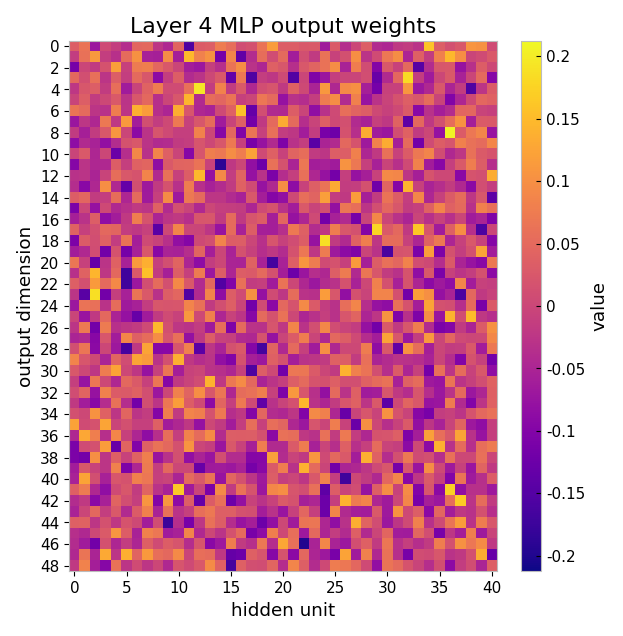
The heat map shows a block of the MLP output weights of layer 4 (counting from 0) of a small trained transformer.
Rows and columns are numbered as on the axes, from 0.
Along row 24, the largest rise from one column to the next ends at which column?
34
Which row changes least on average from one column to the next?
15
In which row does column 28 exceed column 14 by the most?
8
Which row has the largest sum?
1
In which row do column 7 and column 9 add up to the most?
42
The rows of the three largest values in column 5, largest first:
47, 7, 27
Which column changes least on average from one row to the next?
38
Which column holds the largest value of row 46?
20
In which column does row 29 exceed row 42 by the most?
10
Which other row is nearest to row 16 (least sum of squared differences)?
43
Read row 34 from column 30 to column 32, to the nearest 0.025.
0.1 0.025 0
